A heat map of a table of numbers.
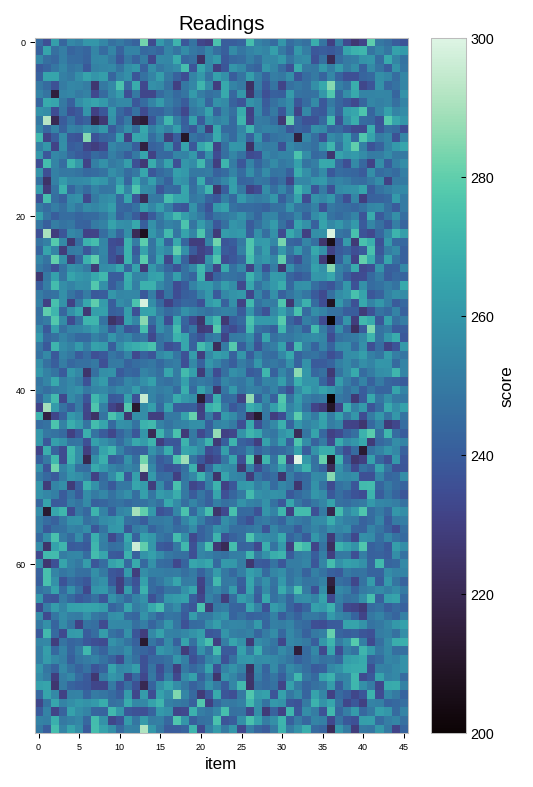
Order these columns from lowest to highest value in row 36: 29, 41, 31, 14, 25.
14, 29, 41, 25, 31
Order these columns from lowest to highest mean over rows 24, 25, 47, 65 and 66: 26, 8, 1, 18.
18, 1, 8, 26
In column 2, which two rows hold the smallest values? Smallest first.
6, 9
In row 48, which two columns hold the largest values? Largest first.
32, 18
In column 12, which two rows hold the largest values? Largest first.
58, 54
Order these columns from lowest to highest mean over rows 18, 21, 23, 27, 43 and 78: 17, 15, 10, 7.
10, 15, 7, 17
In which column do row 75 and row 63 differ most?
17
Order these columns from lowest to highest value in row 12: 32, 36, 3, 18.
32, 3, 18, 36
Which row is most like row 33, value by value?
0
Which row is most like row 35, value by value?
46
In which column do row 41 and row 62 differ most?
13
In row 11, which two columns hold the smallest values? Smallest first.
18, 32
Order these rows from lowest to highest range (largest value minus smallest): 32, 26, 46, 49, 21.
21, 46, 26, 49, 32
